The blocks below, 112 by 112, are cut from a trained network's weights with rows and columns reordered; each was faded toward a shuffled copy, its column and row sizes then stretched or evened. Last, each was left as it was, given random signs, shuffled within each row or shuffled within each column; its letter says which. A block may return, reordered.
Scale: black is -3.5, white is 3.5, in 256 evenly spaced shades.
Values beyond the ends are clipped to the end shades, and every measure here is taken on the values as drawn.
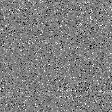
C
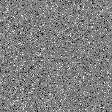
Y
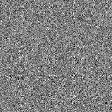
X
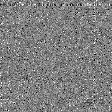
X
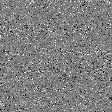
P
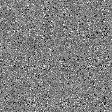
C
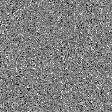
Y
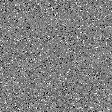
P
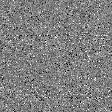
C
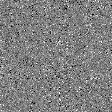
C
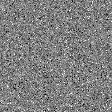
Y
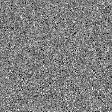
C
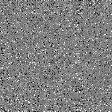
X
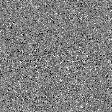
C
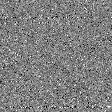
P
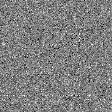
C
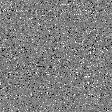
P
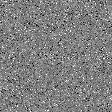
P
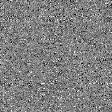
X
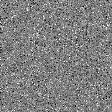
Y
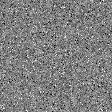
Y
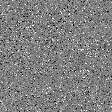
P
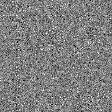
C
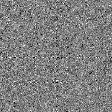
X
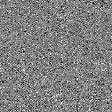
X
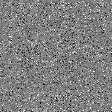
C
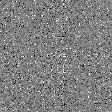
X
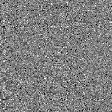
X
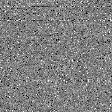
X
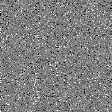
X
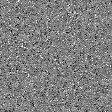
Y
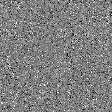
X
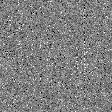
Y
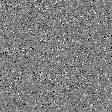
P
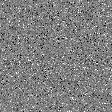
P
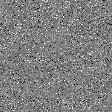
P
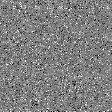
X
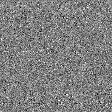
P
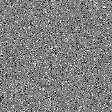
Y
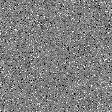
Y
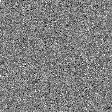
Y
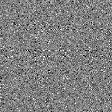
X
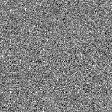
X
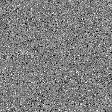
P
